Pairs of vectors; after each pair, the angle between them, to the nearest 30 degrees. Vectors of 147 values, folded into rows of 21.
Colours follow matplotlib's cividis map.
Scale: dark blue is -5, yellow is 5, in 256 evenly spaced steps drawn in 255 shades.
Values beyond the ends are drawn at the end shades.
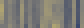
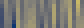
120 degrees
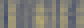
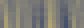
120 degrees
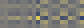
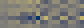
150 degrees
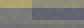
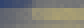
150 degrees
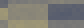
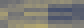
30 degrees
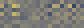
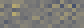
30 degrees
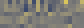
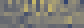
150 degrees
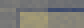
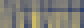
60 degrees
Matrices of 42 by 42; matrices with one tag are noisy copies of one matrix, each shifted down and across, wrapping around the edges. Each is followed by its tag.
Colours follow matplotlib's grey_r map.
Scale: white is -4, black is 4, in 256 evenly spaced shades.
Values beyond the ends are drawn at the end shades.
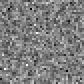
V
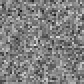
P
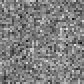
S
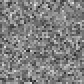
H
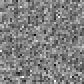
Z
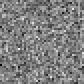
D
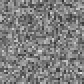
S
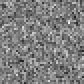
H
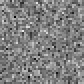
Z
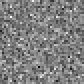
V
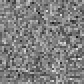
P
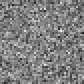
S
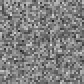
D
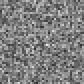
P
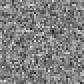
Z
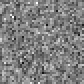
Z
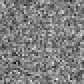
S
